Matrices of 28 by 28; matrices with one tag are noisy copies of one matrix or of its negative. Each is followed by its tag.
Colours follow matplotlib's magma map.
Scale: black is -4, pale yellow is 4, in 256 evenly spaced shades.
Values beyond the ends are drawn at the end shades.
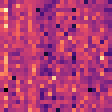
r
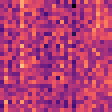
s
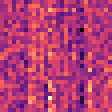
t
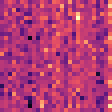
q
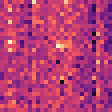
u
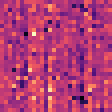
t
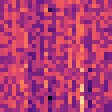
t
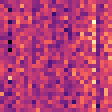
u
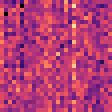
s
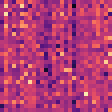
s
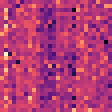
r
